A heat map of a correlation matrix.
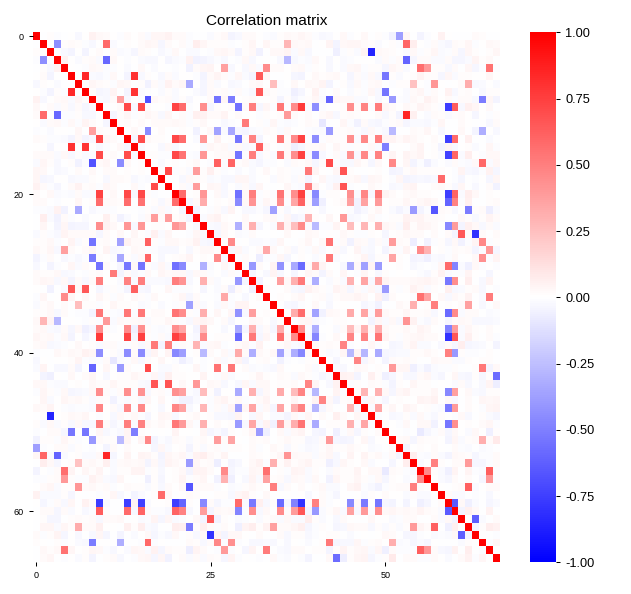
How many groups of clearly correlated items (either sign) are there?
14
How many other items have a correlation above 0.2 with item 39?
4
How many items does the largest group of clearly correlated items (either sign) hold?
17
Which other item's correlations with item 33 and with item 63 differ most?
25
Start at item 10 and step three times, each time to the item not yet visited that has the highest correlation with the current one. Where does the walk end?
36
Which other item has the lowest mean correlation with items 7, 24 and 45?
59
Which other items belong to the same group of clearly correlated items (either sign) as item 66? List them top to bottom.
43
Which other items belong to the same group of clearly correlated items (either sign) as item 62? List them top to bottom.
6, 22, 34, 54, 57
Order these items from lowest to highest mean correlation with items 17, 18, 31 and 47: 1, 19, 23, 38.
1, 23, 19, 38
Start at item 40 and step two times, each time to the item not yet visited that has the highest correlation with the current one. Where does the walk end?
29
